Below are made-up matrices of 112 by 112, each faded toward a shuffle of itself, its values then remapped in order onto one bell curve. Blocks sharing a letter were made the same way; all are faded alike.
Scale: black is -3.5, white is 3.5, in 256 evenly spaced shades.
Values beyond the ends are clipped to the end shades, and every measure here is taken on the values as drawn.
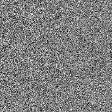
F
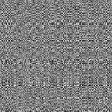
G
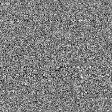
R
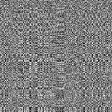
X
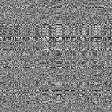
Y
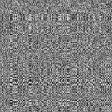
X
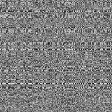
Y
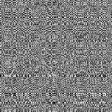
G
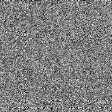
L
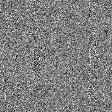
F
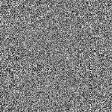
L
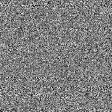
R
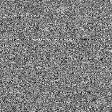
R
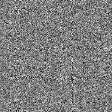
L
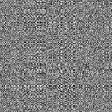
X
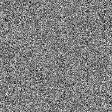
F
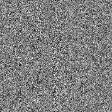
F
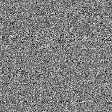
R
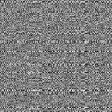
Y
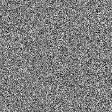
F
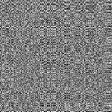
X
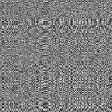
G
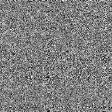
L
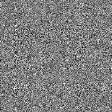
L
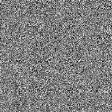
L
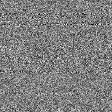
R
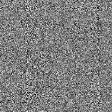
L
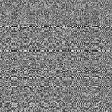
Y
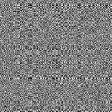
G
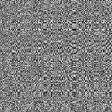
G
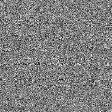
L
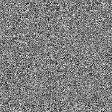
L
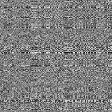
Y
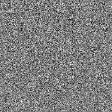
L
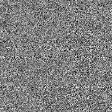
L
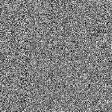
L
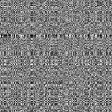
G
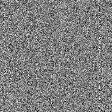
F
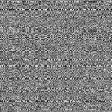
Y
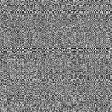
Y
